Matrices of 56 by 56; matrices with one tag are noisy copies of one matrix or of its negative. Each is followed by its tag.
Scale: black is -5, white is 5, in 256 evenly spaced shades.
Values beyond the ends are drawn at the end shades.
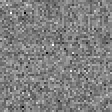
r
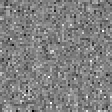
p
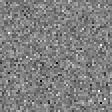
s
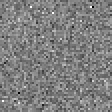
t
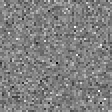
s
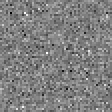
r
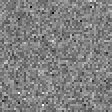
t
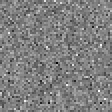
s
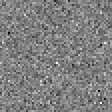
s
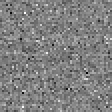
r
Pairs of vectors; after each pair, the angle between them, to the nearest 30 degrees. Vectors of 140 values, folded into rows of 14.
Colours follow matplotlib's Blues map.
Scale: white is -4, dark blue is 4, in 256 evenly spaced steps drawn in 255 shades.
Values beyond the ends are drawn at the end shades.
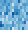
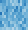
60 degrees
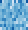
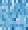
30 degrees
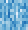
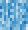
30 degrees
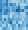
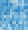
30 degrees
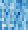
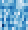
150 degrees
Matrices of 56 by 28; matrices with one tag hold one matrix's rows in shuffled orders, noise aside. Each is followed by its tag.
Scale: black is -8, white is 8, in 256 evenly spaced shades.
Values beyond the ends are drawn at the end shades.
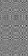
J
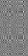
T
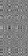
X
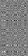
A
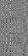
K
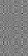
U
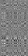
A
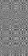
J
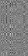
K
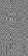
K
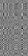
U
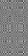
T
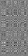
A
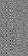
K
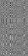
K
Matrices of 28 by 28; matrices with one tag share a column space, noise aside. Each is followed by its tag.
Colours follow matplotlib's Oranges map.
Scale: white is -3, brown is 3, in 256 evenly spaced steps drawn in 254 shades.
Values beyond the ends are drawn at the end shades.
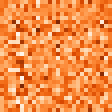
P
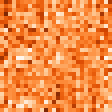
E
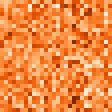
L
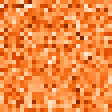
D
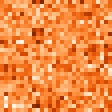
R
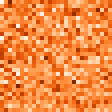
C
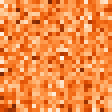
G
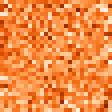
D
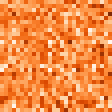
R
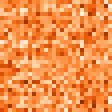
L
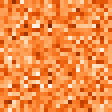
C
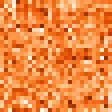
E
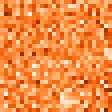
L
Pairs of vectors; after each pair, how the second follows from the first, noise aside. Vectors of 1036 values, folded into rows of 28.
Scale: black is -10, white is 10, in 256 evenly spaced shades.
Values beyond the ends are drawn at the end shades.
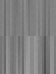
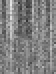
reversed, negated, scaled up.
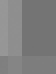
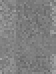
wrapped around, partly zeroed.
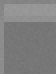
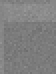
shrunk.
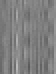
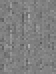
wrapped around, partly zeroed.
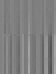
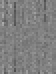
wrapped around, negated, partly zeroed.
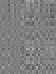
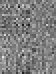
reversed, negated, scaled up.
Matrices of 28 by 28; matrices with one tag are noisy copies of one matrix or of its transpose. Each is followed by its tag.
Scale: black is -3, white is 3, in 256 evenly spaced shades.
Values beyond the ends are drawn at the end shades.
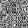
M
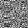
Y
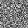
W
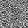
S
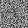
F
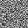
S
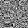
Y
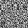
Y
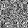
Y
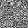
M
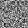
Y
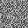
F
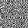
F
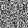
Y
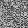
M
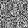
Y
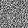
F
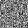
Y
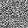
F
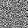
F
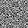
F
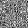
M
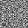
S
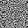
S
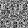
Y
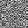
S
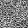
M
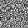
W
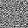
F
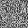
M
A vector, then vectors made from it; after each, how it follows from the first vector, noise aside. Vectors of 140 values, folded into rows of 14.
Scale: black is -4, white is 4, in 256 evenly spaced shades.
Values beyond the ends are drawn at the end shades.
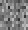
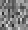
wrapped around.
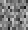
copied.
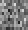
reversed.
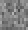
reversed, shrunk.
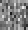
negated.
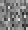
negated.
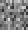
negated.
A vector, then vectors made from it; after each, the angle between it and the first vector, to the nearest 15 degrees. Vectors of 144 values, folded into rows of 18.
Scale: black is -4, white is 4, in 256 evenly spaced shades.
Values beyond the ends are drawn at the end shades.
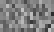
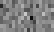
75 degrees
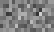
105 degrees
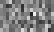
135 degrees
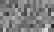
120 degrees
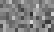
135 degrees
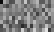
120 degrees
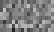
60 degrees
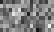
105 degrees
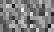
30 degrees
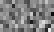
30 degrees
